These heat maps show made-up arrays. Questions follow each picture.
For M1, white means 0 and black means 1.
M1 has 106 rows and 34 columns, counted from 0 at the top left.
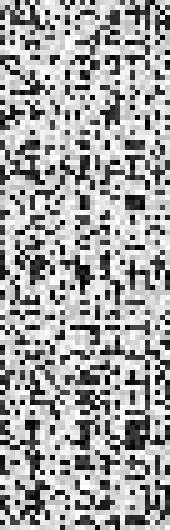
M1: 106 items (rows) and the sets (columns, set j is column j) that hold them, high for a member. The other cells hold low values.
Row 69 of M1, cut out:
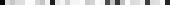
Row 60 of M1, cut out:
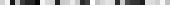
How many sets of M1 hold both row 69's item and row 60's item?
1
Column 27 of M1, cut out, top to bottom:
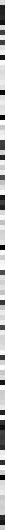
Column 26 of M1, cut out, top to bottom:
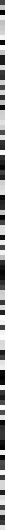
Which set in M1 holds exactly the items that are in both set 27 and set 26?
25
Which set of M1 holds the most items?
6
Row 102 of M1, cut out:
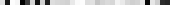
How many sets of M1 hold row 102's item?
8
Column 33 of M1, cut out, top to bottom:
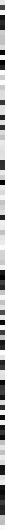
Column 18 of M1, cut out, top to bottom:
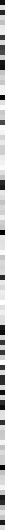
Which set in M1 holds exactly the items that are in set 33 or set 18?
29
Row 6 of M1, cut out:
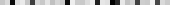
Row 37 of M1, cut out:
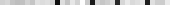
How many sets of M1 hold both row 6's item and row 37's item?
1
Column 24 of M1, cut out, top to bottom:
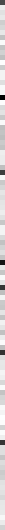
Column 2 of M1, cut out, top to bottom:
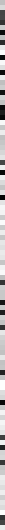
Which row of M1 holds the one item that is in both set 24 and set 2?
34
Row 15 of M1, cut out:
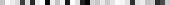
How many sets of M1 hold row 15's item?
9
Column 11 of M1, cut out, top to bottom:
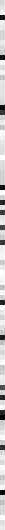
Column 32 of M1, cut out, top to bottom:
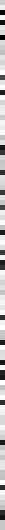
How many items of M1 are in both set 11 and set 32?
0
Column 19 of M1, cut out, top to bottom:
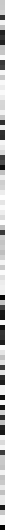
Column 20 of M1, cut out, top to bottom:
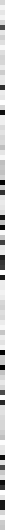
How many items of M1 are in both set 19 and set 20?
2
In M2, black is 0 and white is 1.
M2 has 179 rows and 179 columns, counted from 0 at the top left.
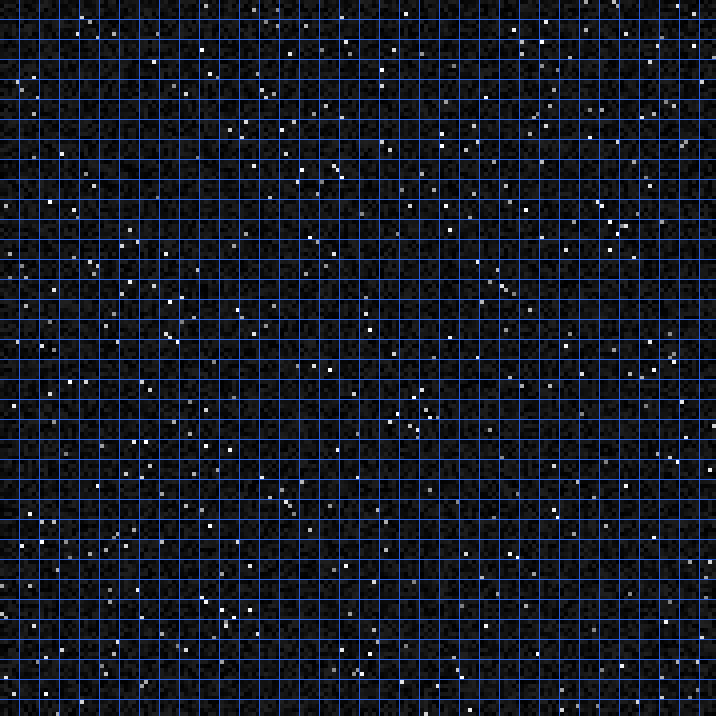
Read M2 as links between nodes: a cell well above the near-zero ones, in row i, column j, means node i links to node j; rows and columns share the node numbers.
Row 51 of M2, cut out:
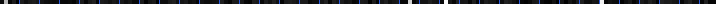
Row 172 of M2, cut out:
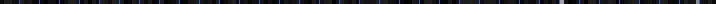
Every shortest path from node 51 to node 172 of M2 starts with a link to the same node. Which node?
node 1
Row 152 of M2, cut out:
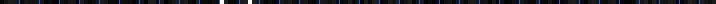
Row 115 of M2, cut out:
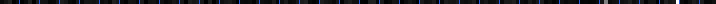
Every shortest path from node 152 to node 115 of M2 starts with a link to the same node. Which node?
node 55
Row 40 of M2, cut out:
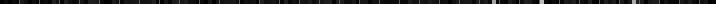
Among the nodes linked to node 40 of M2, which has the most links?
node 135
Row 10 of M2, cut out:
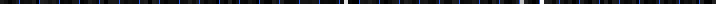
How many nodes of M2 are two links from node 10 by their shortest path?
6
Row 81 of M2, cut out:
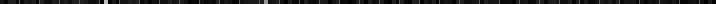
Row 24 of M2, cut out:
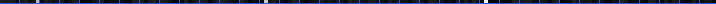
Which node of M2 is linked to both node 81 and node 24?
node 66
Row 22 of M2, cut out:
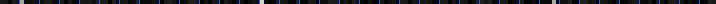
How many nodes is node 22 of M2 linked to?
3
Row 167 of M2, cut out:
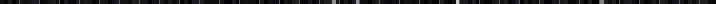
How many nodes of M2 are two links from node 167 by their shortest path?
8
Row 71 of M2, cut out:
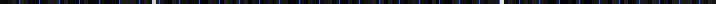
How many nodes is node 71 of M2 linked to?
2
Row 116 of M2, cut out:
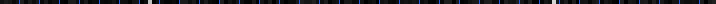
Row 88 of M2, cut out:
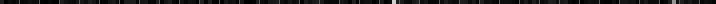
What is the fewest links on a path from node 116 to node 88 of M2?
6
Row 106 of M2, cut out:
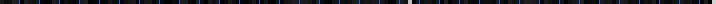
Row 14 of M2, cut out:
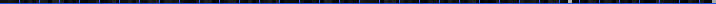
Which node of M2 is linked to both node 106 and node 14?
node 178
